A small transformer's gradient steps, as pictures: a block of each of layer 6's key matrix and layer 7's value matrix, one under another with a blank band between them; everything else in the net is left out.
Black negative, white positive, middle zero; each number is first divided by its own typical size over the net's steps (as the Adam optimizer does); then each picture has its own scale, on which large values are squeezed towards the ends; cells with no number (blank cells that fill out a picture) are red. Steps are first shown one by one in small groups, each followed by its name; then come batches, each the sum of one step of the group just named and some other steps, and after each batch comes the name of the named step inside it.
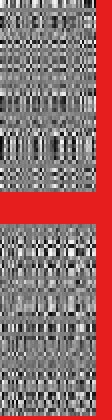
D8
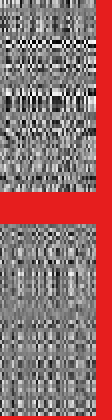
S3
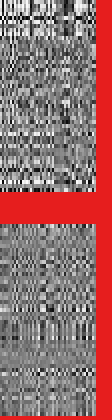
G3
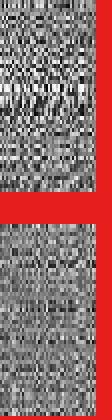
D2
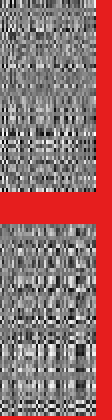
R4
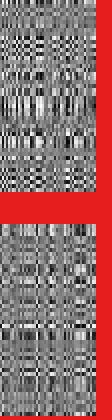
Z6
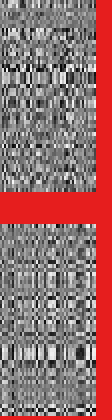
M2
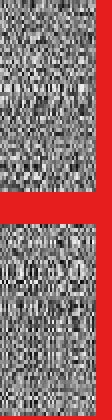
D2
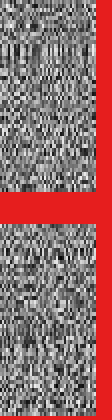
R4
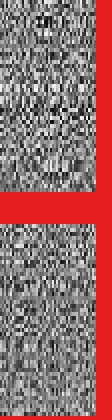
D2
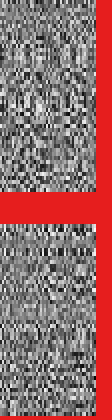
Z6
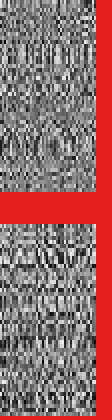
D8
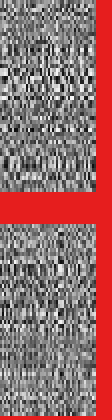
D2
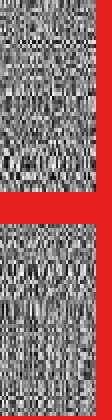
S3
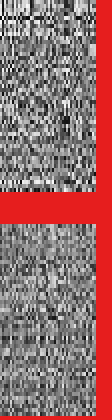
G3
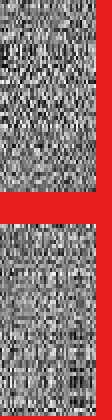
M2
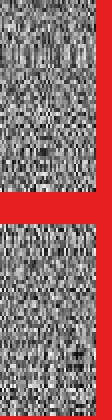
R4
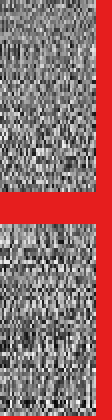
R4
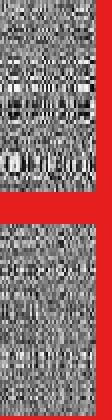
D2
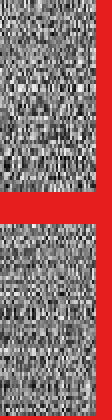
D2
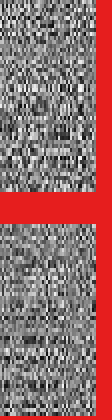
D2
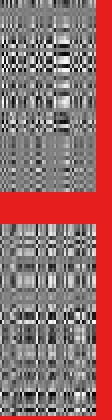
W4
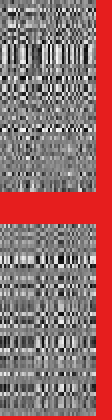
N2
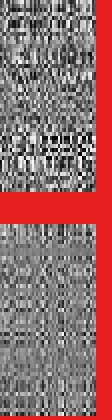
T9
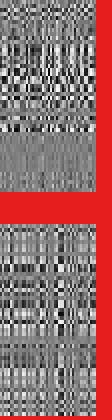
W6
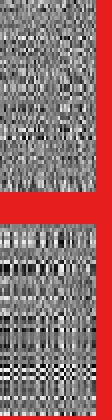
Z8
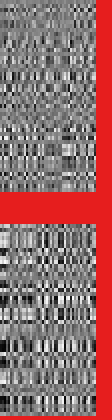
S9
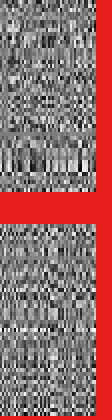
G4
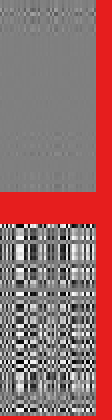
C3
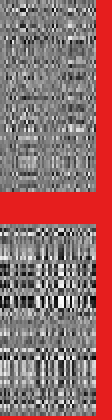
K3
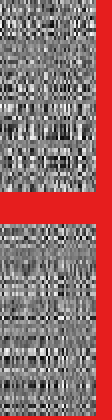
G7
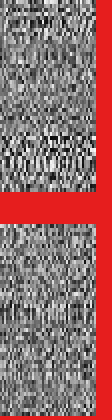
T9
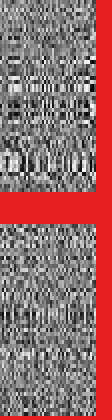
G4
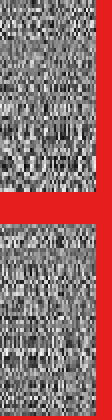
G7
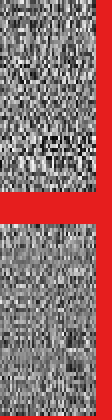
T9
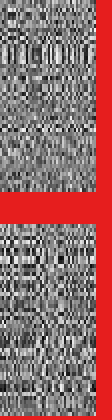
N2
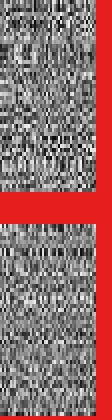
T9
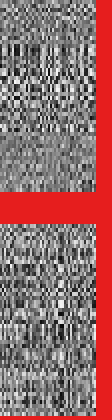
W6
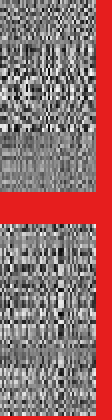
W6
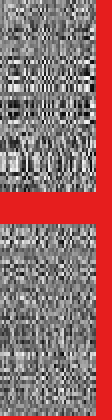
Z8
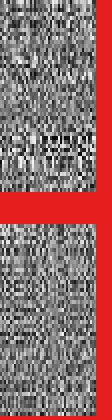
T9
